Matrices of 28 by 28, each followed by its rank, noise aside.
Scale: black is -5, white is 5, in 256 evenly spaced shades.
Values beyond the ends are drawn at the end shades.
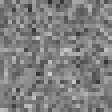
eight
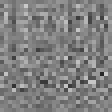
four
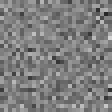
seven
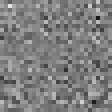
five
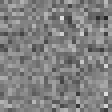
four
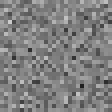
eight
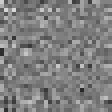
five
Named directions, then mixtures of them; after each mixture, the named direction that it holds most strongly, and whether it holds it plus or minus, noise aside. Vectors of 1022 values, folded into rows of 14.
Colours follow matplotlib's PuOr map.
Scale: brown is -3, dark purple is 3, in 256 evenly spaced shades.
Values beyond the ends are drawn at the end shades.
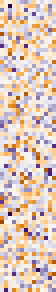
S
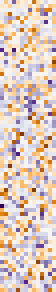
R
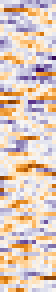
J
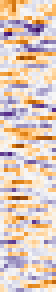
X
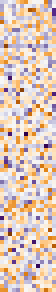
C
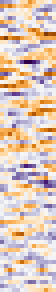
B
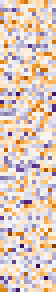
C, plus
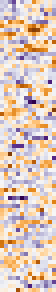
X, minus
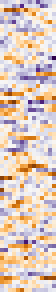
J, plus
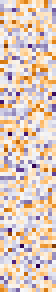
C, plus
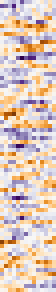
X, minus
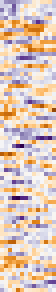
X, minus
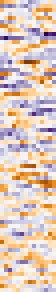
B, minus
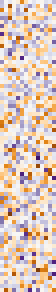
S, minus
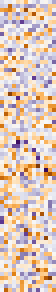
S, minus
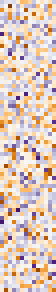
S, minus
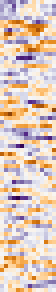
X, minus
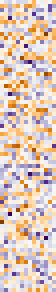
S, plus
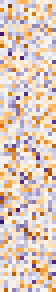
S, minus
